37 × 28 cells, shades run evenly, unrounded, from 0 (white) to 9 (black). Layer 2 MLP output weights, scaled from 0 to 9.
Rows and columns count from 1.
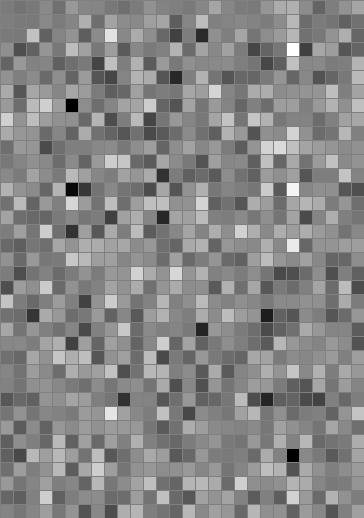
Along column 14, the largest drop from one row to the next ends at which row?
4
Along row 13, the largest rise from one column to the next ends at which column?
13
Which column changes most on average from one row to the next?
6
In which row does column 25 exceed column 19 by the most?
29
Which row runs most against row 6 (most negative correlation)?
12
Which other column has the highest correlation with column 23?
26
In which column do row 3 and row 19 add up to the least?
9
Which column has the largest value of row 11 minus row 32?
5
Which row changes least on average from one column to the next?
1
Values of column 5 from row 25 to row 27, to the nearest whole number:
3 2 5
